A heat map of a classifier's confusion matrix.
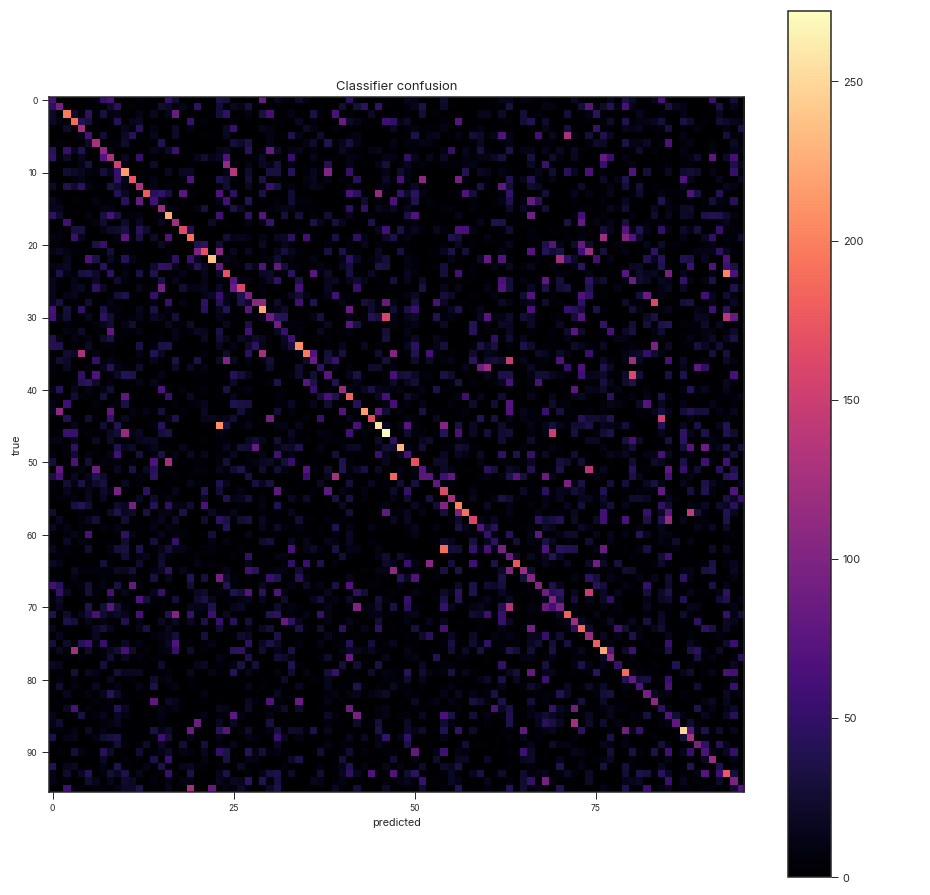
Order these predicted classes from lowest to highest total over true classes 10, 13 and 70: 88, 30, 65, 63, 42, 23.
65, 30, 23, 88, 42, 63
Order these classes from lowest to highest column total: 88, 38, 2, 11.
11, 38, 2, 88
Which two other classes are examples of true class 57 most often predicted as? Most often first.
88, 56
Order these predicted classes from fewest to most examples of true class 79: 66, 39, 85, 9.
85, 9, 39, 66
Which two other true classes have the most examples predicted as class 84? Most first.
44, 54
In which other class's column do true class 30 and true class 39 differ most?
46
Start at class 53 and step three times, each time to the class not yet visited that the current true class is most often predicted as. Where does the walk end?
73
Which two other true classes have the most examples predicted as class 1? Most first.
43, 51
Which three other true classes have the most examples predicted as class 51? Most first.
11, 52, 94
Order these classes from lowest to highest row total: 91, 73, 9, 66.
91, 9, 66, 73
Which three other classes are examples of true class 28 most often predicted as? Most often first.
83, 29, 46
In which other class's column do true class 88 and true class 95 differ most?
19
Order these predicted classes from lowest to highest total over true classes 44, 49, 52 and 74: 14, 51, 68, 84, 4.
4, 14, 51, 68, 84
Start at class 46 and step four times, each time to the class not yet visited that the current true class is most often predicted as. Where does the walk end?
54
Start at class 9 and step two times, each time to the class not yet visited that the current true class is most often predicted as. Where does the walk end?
93
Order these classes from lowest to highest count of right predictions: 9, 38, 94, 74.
38, 94, 74, 9
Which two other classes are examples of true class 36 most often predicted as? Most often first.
63, 80
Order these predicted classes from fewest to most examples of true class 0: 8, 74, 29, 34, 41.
74, 34, 41, 8, 29
